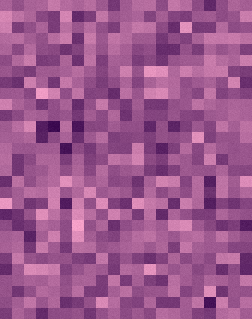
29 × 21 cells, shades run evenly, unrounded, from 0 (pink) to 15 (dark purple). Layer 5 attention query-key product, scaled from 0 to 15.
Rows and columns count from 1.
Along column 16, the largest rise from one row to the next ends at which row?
4
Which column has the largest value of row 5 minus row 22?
7
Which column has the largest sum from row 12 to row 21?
18
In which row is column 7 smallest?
21
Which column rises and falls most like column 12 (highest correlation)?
1
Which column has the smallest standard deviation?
20
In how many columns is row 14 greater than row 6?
14
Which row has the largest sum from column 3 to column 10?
12
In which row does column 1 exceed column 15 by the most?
17
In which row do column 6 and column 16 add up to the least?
3
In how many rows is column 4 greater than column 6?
13
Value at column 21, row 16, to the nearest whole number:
9
